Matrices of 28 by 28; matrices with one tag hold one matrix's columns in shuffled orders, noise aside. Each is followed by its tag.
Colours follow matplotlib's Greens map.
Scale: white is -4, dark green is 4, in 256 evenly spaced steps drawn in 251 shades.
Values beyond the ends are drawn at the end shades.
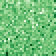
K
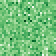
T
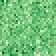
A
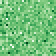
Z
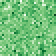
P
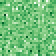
P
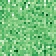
P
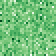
T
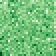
K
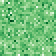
T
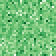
T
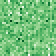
T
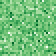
Z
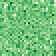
P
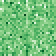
P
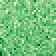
K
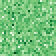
Z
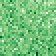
K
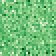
A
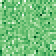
P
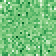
P
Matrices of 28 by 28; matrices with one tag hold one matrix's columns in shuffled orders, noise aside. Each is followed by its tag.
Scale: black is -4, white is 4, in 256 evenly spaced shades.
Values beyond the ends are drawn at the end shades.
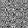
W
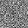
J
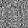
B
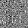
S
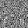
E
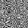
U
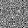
U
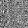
S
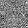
J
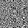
U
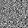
U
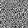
W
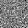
U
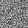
U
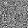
J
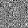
B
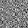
W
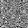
U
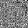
B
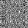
S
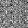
S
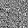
W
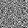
U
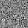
E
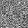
J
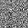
W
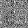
S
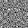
W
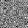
U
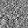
E
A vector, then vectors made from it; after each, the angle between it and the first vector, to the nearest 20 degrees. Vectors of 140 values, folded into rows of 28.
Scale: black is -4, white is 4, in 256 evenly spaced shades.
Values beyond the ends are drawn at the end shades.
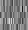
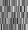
100 degrees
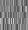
40 degrees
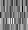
20 degrees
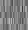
20 degrees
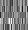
40 degrees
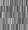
40 degrees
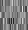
160 degrees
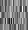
160 degrees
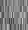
140 degrees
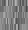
100 degrees
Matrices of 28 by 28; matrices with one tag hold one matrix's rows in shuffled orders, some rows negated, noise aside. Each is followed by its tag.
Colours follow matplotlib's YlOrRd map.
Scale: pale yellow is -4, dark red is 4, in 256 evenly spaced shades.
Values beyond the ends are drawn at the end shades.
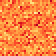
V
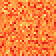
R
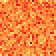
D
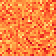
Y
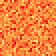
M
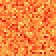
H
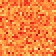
V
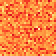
V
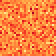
D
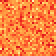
D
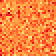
Y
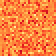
R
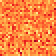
V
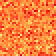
V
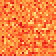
R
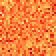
Y
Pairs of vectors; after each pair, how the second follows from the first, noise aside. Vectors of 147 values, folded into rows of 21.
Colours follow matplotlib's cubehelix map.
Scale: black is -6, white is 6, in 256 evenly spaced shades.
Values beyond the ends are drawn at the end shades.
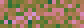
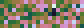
reversed, negated, scaled up.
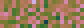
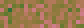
wrapped around, shrunk.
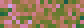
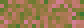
reversed, shrunk.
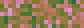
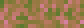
wrapped around, shrunk.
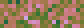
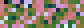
reversed, negated, scaled up.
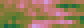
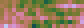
negated.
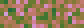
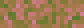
wrapped around, shrunk.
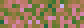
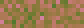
wrapped around, shrunk.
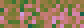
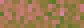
reversed, shrunk.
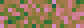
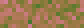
reversed, shrunk.
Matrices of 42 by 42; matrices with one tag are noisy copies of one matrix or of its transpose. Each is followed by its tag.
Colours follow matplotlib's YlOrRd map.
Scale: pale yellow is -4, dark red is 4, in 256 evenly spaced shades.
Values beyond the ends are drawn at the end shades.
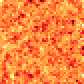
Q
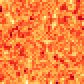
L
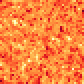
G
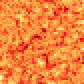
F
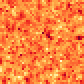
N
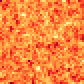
G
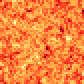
G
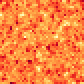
G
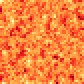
L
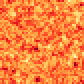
N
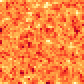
Q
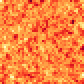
Q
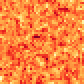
F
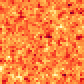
N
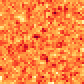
F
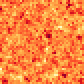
N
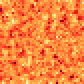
L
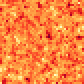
N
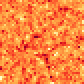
F
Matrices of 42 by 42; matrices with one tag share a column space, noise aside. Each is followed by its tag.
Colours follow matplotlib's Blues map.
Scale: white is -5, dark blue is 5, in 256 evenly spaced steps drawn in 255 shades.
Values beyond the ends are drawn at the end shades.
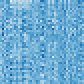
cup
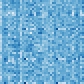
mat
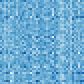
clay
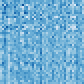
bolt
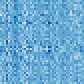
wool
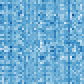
wool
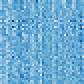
cup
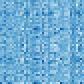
mat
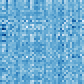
cup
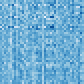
bolt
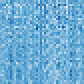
bolt
